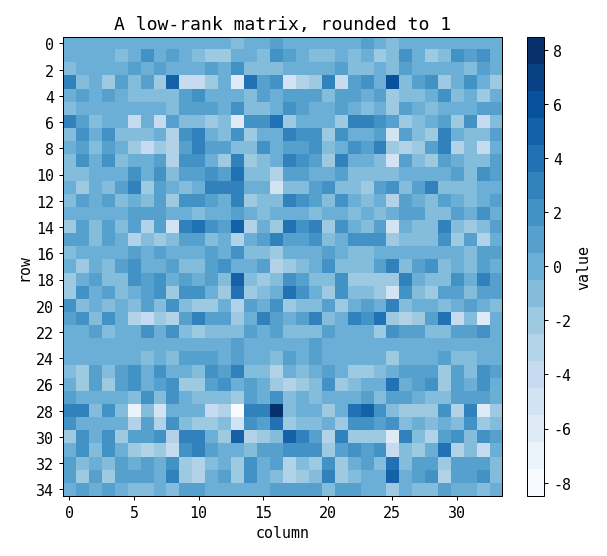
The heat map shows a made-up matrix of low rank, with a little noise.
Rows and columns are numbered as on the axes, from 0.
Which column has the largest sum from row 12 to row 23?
13
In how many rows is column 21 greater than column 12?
16
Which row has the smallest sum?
28
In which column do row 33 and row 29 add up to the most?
25
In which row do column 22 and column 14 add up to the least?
30
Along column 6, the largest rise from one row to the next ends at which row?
22
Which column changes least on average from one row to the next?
2
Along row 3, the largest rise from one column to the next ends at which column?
14
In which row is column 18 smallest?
3
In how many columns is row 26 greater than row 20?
15
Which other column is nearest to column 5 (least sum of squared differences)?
7
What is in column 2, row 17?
0
